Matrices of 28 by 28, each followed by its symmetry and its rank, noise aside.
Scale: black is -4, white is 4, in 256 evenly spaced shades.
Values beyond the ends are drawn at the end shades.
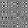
no symmetry, rank two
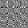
antisymmetric, rank two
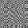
no symmetry, rank two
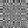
antisymmetric, rank two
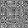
antisymmetric, rank four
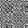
symmetric, rank four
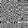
no symmetry, rank three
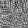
antisymmetric, rank four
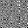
no symmetry, rank three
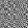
no symmetry, rank two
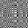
no symmetry, rank two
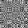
antisymmetric, rank four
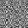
no symmetry, rank three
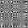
antisymmetric, rank two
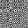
symmetric, rank two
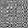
symmetric, rank two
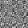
antisymmetric, rank four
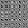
symmetric, rank two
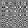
no symmetry, rank two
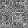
symmetric, rank four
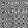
no symmetry, rank three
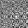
no symmetry, rank three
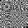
symmetric, rank four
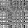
no symmetry, rank two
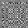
symmetric, rank two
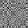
symmetric, rank two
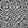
symmetric, rank four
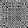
symmetric, rank four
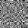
no symmetry, rank three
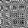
no symmetry, rank three
